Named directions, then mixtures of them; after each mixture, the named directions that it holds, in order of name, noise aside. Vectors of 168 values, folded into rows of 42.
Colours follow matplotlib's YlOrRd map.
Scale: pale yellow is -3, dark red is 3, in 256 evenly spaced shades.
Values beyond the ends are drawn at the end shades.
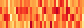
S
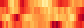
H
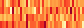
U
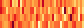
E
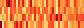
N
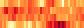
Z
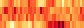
Z.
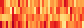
E, H, U.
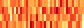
S, U.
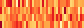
E, N.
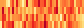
H, N, U.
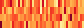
E, N, U.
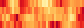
H.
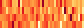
E.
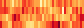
E, H, Z.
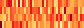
E, N.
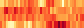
Z.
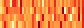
E.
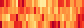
H, N.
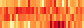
S, Z.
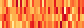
E, N, S.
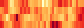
H.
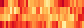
H, U, Z.
